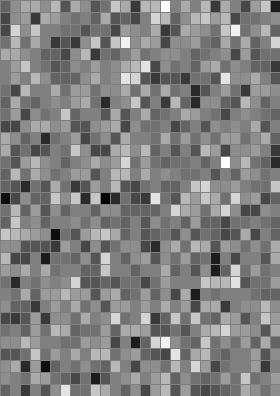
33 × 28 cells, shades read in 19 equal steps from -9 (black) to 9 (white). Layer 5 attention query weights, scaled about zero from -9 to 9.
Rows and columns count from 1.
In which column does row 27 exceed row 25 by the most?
20
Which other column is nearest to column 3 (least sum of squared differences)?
5
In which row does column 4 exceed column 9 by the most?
3
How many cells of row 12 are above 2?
4
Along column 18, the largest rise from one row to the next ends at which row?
18
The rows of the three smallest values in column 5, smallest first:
31, 22, 12
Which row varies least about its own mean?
19
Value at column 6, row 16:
3
